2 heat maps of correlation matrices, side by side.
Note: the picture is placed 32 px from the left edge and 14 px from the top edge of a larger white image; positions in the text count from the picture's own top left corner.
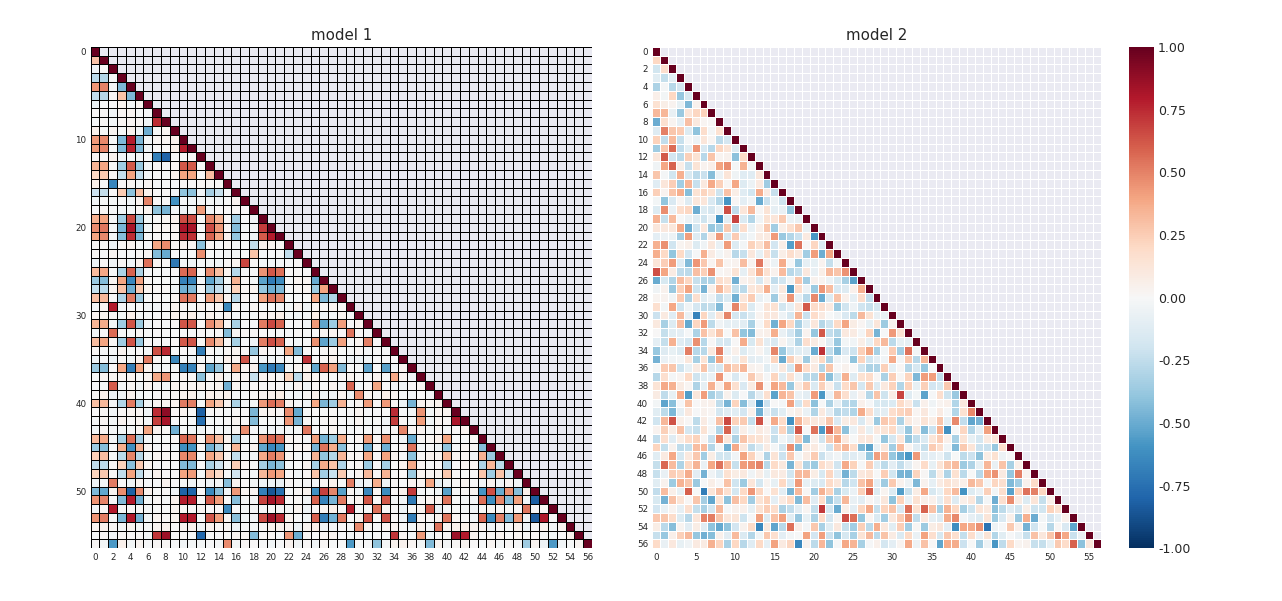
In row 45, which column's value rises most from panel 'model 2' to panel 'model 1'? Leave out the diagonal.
50
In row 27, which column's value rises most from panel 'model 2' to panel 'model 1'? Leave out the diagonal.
45
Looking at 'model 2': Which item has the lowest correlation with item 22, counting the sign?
17
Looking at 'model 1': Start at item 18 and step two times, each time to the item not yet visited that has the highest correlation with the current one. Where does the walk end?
23
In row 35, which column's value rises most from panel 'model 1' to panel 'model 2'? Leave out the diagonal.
9
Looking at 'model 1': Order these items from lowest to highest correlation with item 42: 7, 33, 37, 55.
33, 37, 7, 55
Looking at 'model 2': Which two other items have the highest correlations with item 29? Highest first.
19, 10
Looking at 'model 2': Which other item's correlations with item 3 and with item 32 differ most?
21
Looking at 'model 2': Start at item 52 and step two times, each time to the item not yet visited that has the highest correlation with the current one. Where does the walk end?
34
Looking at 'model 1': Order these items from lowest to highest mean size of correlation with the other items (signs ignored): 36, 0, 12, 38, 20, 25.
38, 12, 0, 25, 36, 20
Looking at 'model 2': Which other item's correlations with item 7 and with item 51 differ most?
55
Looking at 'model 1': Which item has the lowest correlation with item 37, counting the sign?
12
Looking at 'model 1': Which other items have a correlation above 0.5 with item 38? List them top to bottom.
2, 29, 52
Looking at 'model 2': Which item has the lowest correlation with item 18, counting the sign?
56
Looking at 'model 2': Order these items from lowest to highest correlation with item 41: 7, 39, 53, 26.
53, 7, 39, 26
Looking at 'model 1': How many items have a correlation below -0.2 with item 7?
3
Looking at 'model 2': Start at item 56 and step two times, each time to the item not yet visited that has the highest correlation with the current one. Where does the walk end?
24
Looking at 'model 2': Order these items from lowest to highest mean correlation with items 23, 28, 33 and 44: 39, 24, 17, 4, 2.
4, 2, 24, 17, 39
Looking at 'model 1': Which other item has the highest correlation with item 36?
50
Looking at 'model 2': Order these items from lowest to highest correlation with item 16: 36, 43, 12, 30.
12, 30, 36, 43
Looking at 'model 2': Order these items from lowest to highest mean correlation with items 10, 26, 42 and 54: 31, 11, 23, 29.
23, 31, 11, 29
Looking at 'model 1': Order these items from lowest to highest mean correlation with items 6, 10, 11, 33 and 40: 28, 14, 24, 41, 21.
41, 24, 14, 28, 21
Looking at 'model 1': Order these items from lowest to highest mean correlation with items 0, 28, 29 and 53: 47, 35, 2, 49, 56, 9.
47, 56, 35, 9, 49, 2
